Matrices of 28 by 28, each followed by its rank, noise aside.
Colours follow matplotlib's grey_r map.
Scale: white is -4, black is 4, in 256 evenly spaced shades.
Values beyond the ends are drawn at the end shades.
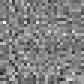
six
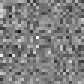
six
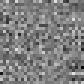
six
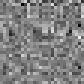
five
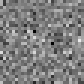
five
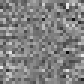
six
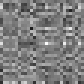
three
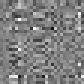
four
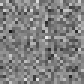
seven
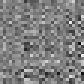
four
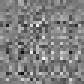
three
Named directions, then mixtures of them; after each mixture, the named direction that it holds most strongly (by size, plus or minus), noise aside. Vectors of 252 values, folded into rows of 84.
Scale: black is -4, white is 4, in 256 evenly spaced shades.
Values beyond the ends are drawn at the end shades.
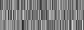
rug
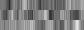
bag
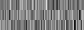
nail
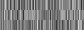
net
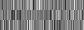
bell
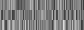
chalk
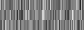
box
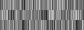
rug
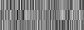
net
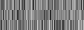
net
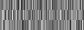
rug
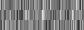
box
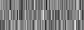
nail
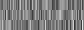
nail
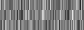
box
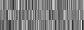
rug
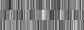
box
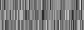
box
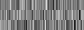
nail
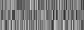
chalk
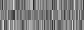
bell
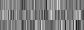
nail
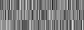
rug
